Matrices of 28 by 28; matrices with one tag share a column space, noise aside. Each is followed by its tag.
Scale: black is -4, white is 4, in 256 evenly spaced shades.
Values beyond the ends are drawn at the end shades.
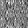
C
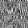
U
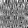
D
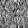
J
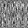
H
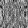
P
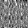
D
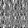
D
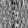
C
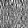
D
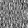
C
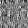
P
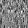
J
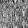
P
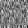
J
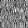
U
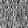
P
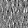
U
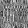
P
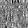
P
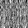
P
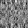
C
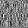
H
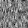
U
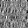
U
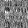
U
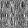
H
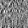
J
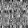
J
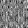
P
